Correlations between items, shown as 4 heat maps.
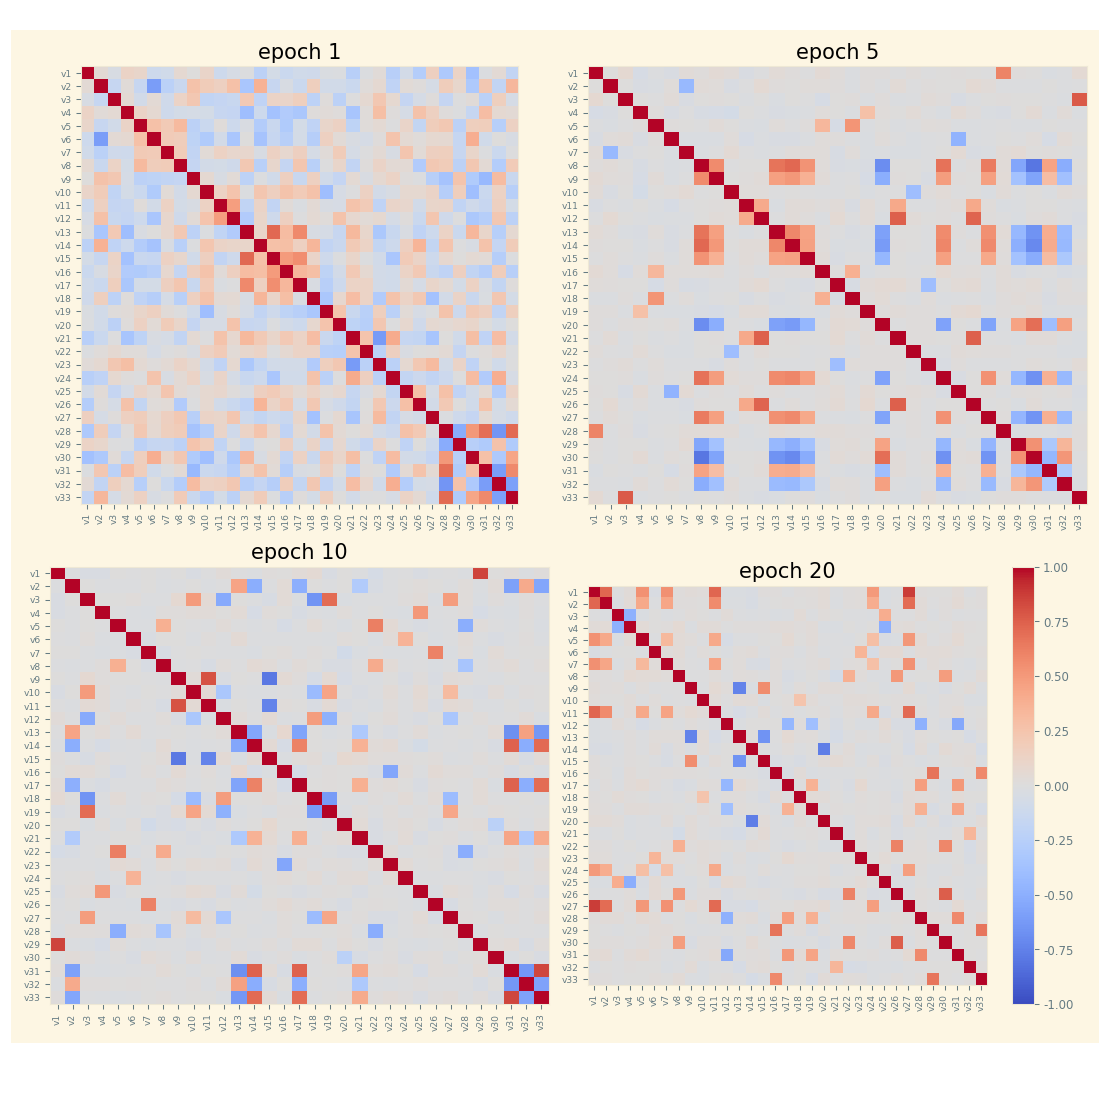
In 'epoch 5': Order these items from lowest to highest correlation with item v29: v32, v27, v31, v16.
v27, v31, v16, v32
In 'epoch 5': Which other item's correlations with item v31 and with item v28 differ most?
v1
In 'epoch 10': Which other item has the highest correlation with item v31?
v33
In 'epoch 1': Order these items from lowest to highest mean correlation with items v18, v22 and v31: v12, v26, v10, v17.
v12, v17, v10, v26
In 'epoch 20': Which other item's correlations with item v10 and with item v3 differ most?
v4
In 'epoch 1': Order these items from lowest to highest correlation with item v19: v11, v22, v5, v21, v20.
v22, v21, v11, v5, v20
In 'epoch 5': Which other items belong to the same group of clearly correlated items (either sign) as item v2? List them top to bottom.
v7
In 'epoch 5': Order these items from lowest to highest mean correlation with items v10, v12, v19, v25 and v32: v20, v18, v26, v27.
v27, v18, v20, v26
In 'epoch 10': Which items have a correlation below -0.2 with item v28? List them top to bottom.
v5, v8, v22
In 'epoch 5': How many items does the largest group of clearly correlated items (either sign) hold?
12
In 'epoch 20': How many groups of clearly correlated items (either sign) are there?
10
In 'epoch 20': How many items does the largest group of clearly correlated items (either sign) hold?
7
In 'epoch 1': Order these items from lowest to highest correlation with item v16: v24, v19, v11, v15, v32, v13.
v19, v24, v11, v32, v13, v15
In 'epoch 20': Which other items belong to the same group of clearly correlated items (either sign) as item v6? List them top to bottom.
v23
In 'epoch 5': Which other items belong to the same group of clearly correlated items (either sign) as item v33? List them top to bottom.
v3
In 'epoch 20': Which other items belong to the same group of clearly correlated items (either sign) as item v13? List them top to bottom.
v9, v15
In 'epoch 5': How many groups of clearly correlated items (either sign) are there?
10
